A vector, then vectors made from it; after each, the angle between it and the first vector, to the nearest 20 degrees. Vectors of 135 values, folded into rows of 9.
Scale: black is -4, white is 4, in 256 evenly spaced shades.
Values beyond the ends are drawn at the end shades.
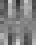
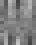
40 degrees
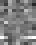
60 degrees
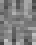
60 degrees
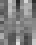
20 degrees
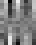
160 degrees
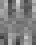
160 degrees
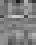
60 degrees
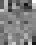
120 degrees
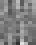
120 degrees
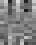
140 degrees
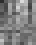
80 degrees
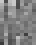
60 degrees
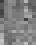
60 degrees
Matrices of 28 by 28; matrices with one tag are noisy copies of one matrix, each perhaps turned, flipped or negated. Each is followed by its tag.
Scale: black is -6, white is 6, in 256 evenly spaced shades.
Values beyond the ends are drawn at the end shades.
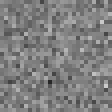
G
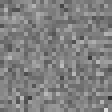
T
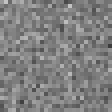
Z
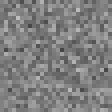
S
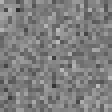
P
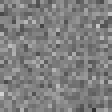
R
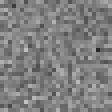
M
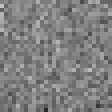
Z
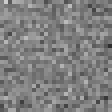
Z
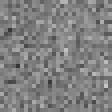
G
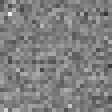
Z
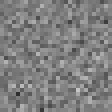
S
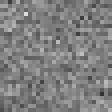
P
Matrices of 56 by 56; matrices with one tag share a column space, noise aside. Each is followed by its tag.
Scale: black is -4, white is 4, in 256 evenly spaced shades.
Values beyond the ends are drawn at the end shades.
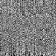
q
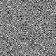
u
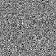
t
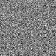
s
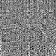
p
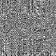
q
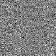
s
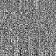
p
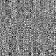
p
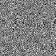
t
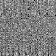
q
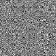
s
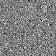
s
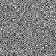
s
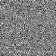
u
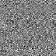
t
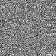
s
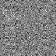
u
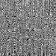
q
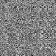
s
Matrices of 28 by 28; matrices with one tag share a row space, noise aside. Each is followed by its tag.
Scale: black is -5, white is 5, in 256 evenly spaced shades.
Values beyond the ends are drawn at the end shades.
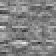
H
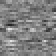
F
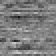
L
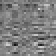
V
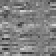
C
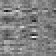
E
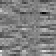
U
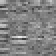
H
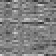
V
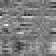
C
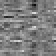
E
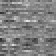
L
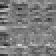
H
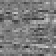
V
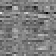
V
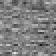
V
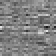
V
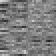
H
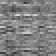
L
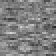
F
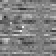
C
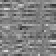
C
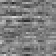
L
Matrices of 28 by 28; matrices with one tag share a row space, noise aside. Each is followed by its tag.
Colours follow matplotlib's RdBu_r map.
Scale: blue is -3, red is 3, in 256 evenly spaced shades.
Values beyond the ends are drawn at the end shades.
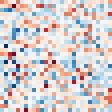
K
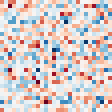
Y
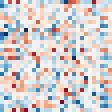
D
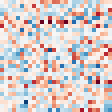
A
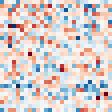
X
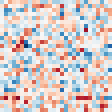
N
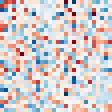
D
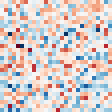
X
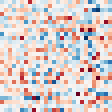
A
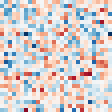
N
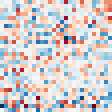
D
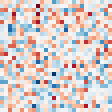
Y
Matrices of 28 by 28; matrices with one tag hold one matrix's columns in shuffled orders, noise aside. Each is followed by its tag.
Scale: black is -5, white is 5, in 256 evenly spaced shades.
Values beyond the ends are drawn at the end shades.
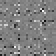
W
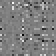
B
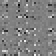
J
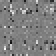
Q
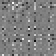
B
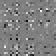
W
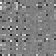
B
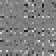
J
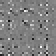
W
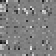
Q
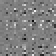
W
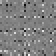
J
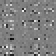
W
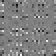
J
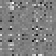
B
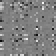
B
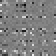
J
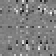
Q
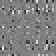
Q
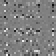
J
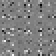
J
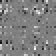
Q
